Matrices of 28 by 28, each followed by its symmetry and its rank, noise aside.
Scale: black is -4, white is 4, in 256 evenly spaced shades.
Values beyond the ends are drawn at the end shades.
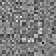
symmetric, rank five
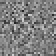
no symmetry, rank five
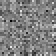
antisymmetric, rank six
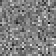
no symmetry, rank seven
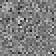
symmetric, rank six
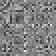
symmetric, rank five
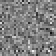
antisymmetric, rank six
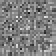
symmetric, rank seven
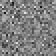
no symmetry, rank six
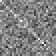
symmetric, rank seven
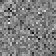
symmetric, rank seven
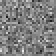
no symmetry, rank five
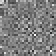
symmetric, rank five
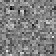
no symmetry, rank six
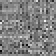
no symmetry, rank six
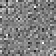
symmetric, rank six
